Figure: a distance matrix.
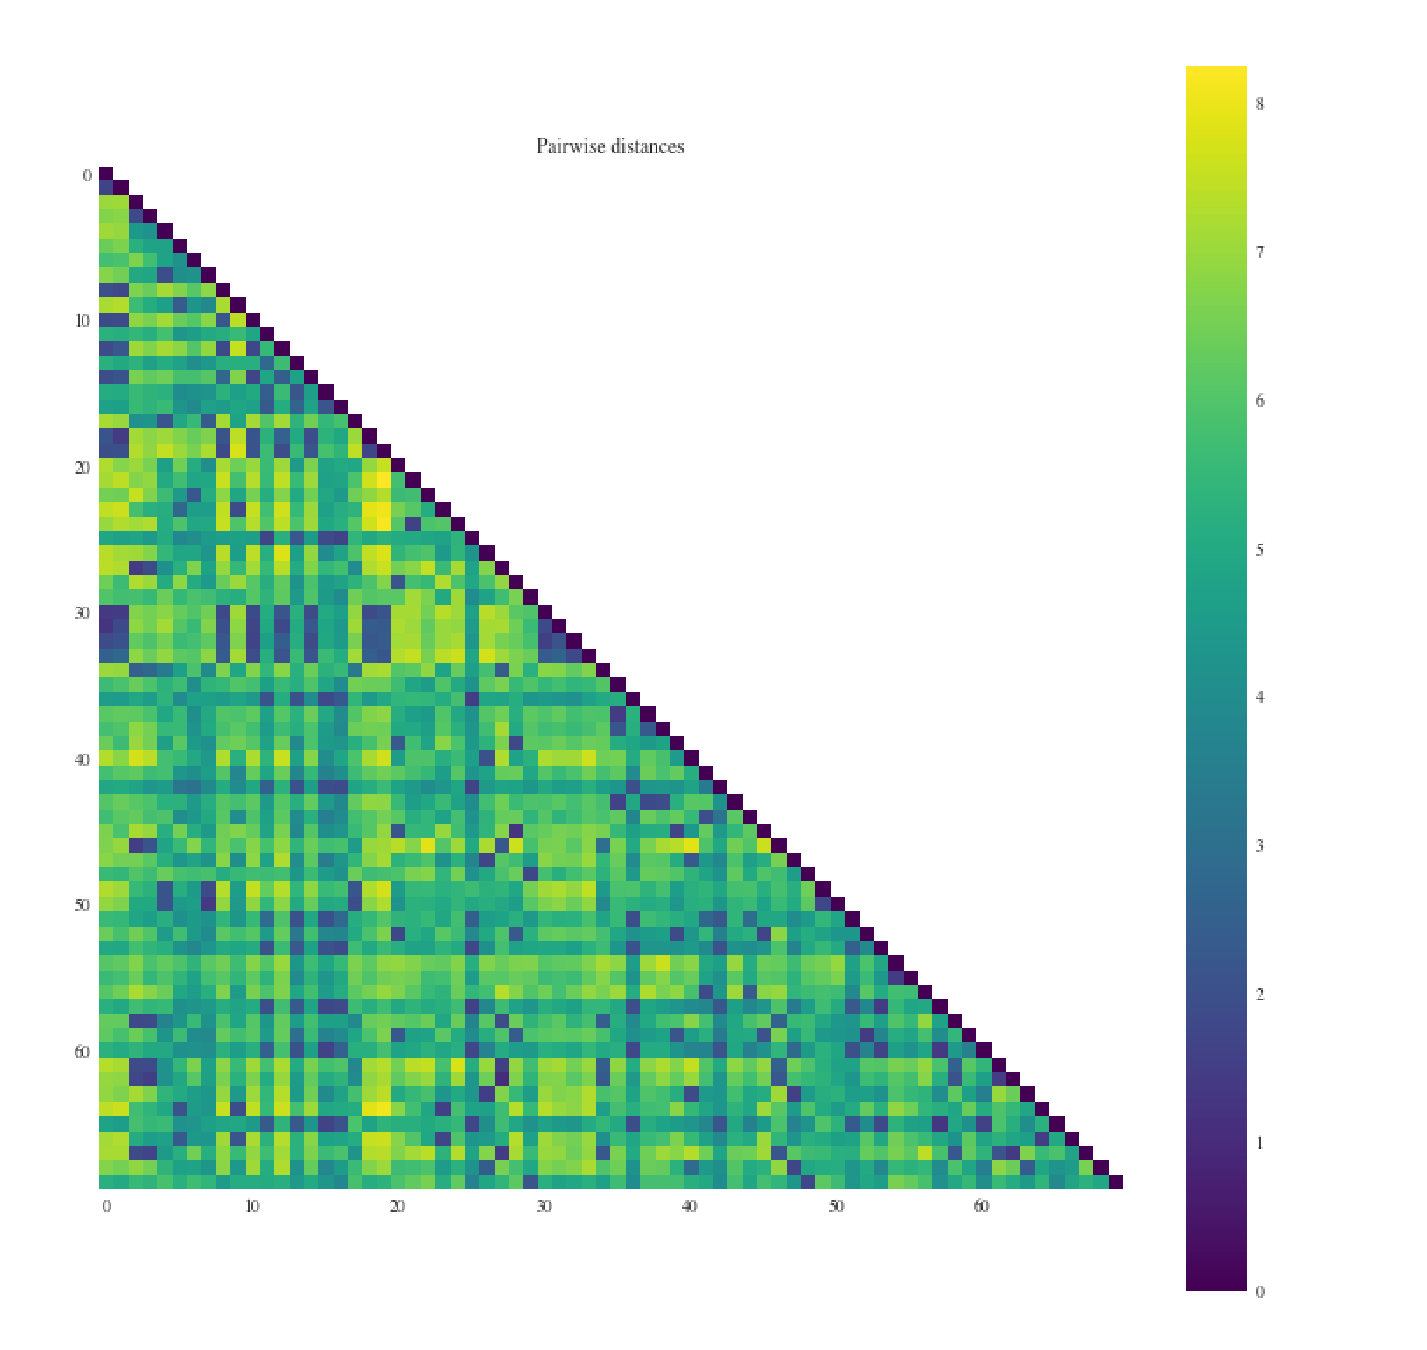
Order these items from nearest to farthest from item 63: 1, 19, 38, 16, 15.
15, 16, 38, 1, 19
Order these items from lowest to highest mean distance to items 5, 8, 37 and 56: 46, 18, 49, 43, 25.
25, 43, 18, 49, 46
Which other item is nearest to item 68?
47
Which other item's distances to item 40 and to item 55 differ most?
54
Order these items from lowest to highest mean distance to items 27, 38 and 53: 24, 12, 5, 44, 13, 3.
13, 3, 5, 44, 24, 12
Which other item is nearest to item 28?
45
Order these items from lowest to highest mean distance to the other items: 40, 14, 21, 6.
6, 14, 40, 21
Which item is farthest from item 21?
19
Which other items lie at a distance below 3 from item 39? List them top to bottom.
20, 28, 45, 52, 59
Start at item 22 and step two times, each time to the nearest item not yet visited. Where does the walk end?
42
